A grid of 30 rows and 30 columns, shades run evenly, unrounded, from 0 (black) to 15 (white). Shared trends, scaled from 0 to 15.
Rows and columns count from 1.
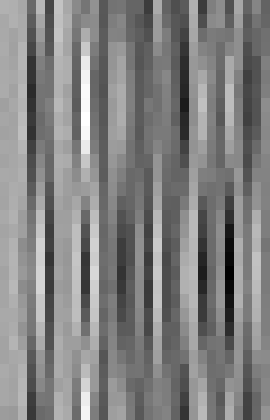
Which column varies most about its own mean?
10
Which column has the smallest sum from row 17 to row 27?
26
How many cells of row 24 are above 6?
21
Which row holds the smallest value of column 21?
8
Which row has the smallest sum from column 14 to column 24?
1
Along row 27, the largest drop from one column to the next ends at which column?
4
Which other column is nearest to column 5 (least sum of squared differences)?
18
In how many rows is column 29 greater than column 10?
12
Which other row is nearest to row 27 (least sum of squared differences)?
13
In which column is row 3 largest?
7
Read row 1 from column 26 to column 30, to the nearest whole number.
5 10 6 8 6
